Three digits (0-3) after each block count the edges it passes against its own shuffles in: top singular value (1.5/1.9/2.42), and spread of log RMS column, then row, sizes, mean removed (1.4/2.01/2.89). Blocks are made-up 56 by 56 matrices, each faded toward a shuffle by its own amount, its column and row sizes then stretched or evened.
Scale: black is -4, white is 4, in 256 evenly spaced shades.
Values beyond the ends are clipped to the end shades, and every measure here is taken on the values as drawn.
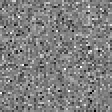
0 0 0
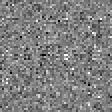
1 1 1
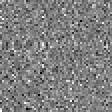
2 1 0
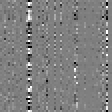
3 3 0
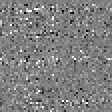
0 1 2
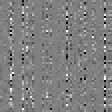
2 3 0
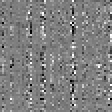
2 3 1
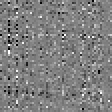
1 3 1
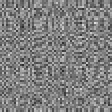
3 2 1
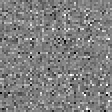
1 1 2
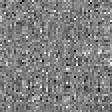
2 1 1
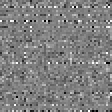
0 1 3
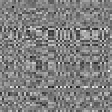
3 0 3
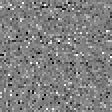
0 0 1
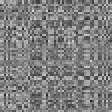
3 0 3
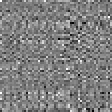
3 1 2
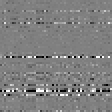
3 0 3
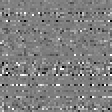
2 1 3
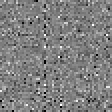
1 1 1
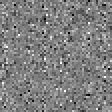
0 2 0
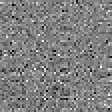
2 1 1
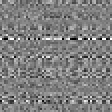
3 0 3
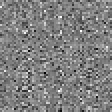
2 2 1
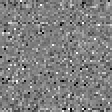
1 0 1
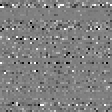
0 0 3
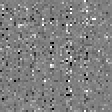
0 2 1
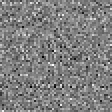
1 0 1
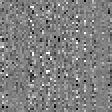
0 3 0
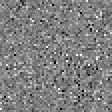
0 0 0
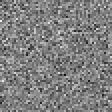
0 0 0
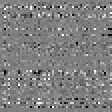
1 1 3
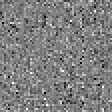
0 1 0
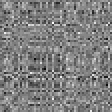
3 1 2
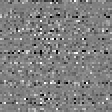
0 1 3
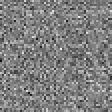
2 1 0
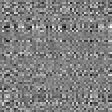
3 1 3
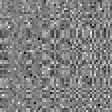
3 2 0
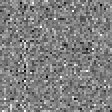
1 1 1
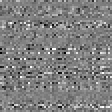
2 0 3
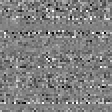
0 0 3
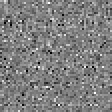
1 0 1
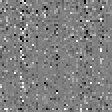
0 2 1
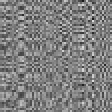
3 3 1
